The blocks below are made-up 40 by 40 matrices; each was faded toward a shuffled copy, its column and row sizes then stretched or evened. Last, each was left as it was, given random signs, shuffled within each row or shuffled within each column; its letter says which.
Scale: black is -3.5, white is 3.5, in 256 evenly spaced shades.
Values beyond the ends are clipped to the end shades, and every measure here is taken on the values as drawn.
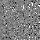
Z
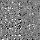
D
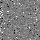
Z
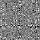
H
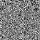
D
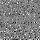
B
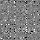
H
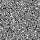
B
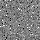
Z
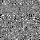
B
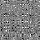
H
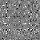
H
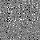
D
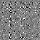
H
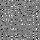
H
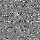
B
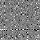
H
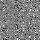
D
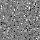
Z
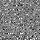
B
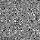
D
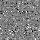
B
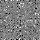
D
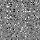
D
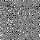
D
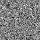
B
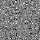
D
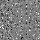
Z
